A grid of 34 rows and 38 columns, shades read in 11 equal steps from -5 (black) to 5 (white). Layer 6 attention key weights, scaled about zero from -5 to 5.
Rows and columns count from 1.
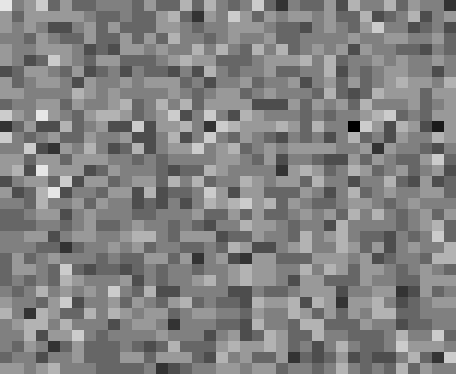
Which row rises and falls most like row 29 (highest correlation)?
27
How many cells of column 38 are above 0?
13
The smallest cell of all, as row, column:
12, 30
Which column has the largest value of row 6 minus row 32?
5
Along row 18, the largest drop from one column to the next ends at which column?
6
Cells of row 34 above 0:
11
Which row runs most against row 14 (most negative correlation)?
18
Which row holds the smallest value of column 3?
29
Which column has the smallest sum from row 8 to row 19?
24
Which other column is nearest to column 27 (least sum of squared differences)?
31
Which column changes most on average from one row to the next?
37
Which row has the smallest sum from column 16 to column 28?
33
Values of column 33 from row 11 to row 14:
3 -2 -2 1
